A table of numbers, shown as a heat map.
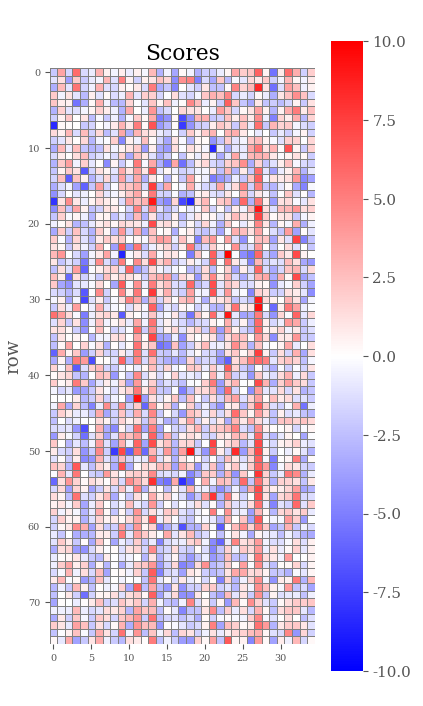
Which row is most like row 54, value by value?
17
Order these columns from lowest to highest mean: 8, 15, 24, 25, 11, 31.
8, 15, 25, 24, 31, 11
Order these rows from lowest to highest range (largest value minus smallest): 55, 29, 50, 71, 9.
9, 71, 55, 29, 50
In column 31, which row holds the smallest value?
66
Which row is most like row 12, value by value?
36
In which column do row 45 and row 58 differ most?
24
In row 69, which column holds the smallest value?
4
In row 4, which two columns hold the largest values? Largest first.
23, 18
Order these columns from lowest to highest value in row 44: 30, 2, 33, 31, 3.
33, 2, 30, 31, 3
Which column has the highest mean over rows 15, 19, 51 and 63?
27
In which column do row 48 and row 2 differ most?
3
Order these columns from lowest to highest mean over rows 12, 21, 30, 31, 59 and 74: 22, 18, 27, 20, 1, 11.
22, 20, 18, 1, 11, 27
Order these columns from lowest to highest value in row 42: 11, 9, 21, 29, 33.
33, 29, 9, 21, 11
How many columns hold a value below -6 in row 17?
3
